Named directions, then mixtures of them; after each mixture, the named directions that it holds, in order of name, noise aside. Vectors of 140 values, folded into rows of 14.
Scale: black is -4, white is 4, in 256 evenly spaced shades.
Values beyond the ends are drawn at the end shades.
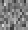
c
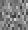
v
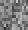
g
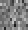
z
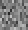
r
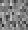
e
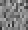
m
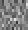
c, r, v.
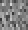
e.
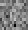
e, z.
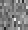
g, v, z.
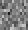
c, r.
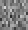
c, r, v.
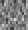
c, v.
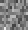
c, e, g.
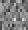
c, m, z.
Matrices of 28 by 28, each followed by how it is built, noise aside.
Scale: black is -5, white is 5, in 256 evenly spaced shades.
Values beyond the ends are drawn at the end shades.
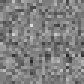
low rank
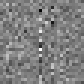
uneven columns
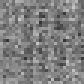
blocks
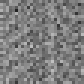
repeating rows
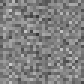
repeating rows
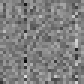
uneven columns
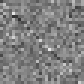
diagonal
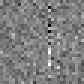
uneven columns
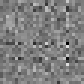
low rank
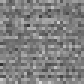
blocks
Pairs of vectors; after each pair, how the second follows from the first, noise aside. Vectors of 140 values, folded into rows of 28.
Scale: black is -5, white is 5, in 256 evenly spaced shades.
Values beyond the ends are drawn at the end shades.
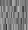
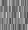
wrapped around, negated.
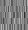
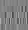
wrapped around, partly zeroed.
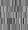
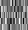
scaled up.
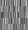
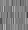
wrapped around, partly zeroed.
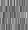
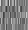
copied.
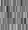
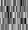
scaled up.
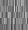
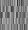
wrapped around, negated.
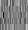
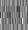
wrapped around, negated.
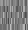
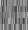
wrapped around, negated.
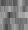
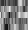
scaled up.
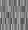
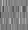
wrapped around, partly zeroed.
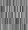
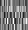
reversed, negated, scaled up.
